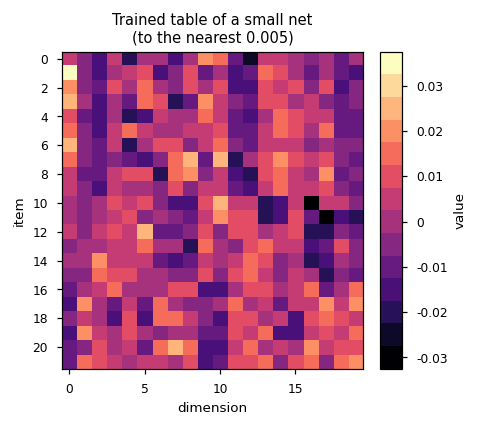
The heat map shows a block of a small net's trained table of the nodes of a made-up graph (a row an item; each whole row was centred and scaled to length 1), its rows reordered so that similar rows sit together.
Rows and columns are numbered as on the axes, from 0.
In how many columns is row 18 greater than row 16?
10
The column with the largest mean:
13
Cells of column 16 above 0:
10
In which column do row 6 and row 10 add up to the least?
16
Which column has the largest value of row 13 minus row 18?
5
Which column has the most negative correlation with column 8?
9
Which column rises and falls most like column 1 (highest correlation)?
19
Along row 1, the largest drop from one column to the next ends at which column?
1
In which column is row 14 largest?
2
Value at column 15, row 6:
0.005
